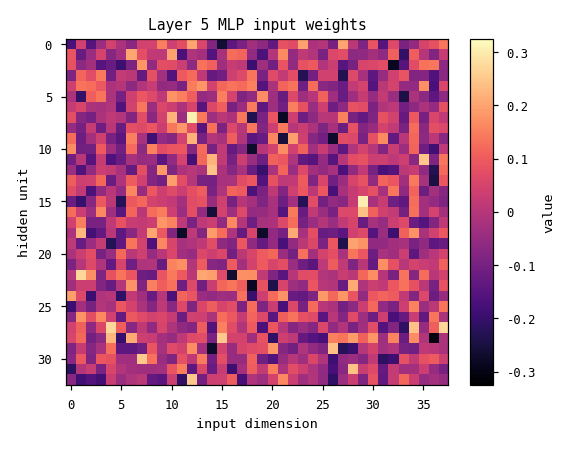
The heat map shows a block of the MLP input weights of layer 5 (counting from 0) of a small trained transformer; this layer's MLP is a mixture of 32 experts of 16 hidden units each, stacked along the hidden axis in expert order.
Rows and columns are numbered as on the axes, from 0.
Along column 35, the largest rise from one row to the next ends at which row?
11
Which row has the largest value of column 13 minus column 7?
22
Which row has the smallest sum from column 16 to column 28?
15
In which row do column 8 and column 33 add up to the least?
27
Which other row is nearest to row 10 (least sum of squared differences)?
14
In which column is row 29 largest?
26
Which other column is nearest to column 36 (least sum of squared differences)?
24
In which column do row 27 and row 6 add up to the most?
37
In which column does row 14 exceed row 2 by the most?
32
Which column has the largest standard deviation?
18
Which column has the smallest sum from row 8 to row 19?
19
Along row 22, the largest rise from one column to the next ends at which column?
17
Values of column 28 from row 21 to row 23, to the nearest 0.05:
-0.1 0 0.2
